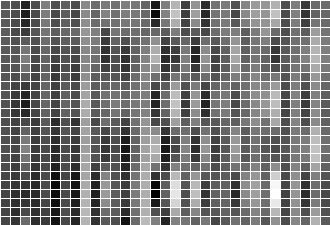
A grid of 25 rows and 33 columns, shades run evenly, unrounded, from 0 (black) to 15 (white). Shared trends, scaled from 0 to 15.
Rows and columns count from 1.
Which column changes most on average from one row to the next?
16
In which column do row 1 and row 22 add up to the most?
28
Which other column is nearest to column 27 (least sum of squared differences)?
23
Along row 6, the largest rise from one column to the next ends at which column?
21
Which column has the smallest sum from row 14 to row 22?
6
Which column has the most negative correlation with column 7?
15
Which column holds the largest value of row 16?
32
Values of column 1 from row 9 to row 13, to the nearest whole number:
5 5 5 5 5
